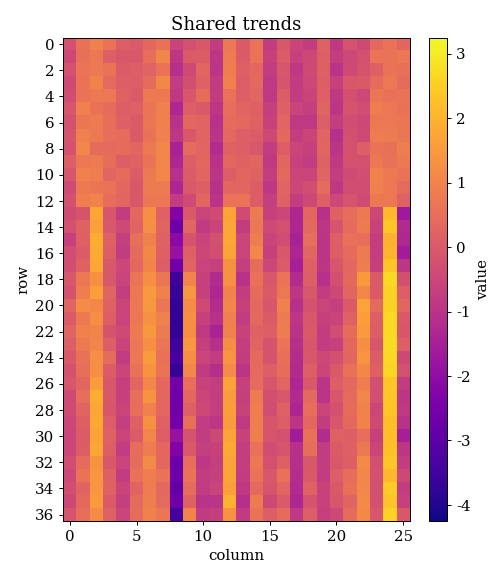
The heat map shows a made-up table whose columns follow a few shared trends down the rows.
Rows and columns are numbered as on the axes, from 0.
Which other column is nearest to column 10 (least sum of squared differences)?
13
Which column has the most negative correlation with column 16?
11
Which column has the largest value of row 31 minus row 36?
8
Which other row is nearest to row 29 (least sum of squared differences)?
27
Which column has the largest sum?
24
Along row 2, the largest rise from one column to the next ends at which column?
12
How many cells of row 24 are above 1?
6
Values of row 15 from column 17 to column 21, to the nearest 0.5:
-1.5 0.5 -1 0 0.5
